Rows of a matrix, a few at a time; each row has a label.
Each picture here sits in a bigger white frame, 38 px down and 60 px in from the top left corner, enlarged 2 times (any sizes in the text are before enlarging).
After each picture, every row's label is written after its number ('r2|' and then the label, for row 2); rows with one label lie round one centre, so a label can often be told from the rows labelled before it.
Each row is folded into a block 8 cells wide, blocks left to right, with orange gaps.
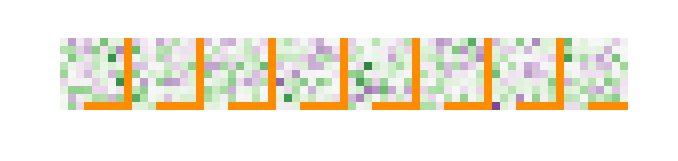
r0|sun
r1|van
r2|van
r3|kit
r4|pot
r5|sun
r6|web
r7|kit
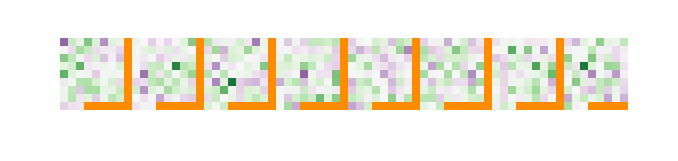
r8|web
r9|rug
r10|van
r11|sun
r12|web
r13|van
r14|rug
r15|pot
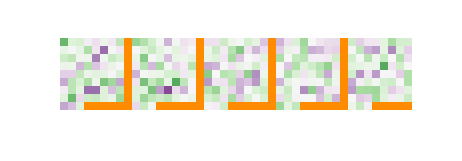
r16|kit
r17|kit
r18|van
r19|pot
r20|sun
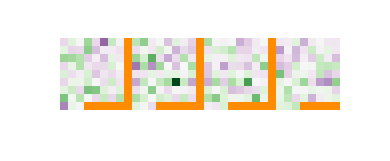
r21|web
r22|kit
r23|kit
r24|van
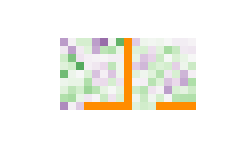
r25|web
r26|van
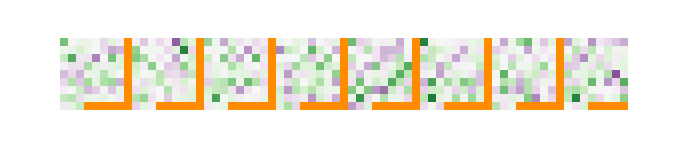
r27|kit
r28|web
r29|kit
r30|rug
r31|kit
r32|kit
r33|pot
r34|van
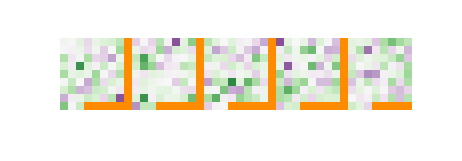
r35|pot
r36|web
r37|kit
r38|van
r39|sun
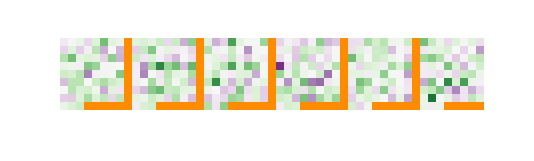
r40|sun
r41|rug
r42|pot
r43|van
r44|pot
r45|kit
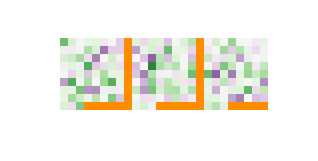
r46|kit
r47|rug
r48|rug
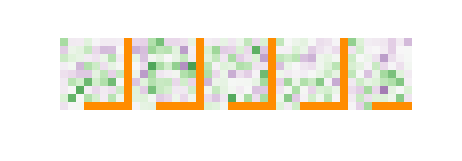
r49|kit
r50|rug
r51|sun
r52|kit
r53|kit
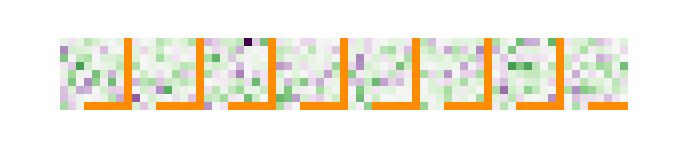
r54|pot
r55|pot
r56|web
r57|van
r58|van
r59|sun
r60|rug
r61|rug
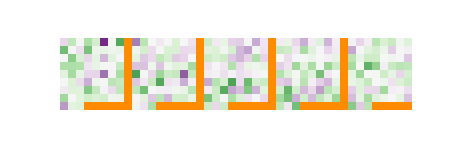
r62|web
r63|van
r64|kit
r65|van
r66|pot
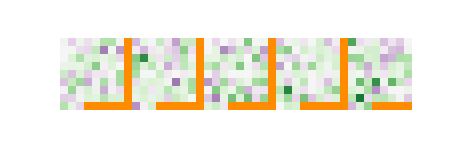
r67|sun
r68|web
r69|sun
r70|van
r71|kit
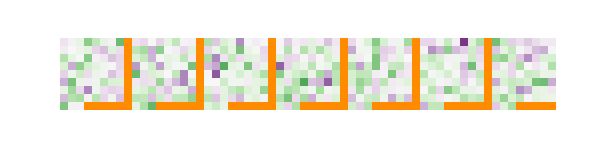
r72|pot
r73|van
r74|rug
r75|van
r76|pot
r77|web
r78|kit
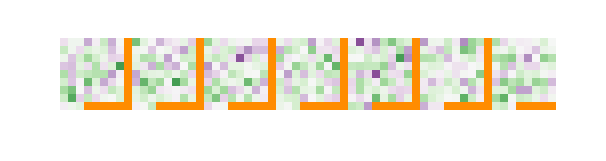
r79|van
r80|kit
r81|kit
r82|rug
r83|sun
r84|web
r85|kit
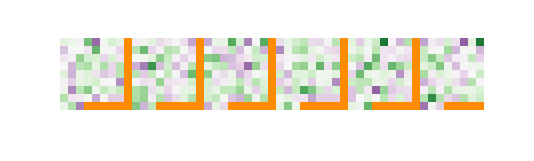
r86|rug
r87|van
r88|web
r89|rug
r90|pot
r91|web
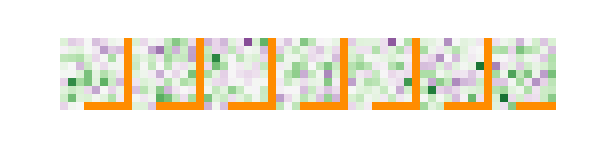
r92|kit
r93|sun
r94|web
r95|pot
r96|web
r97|van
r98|van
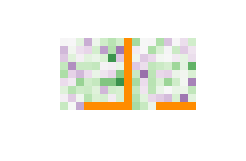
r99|sun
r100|rug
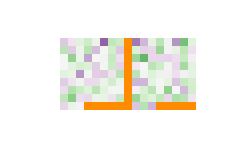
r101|web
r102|web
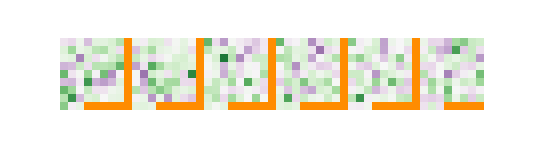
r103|van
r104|rug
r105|kit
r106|kit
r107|kit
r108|sun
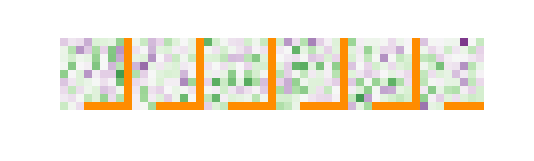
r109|sun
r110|van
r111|kit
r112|rug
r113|kit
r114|web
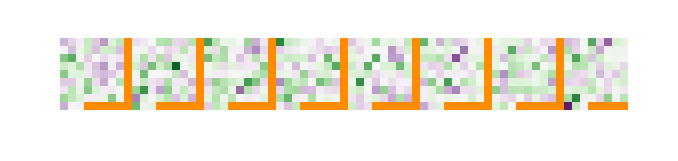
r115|web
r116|pot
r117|kit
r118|kit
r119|pot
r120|kit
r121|rug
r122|web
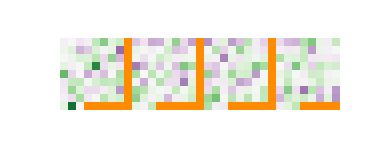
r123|sun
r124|van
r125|van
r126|pot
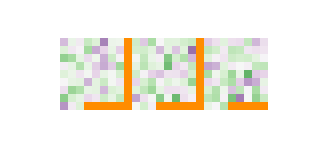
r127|web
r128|sun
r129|van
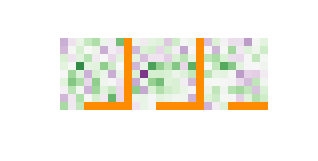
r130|pot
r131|rug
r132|web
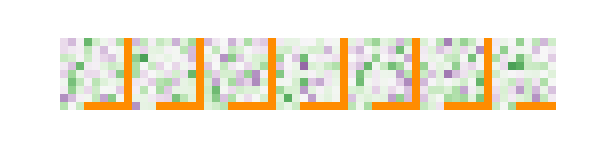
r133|pot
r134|web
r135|van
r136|van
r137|pot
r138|sun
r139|pot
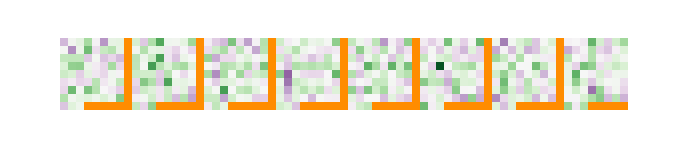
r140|web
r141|pot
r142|rug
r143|rug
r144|rug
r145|pot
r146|pot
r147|pot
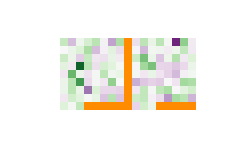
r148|pot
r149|web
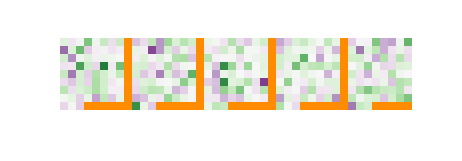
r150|rug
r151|sun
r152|rug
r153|pot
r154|web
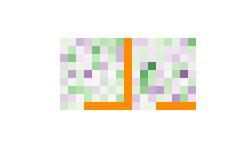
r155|sun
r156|pot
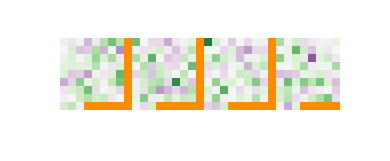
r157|sun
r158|kit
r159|kit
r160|kit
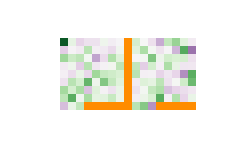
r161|kit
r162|sun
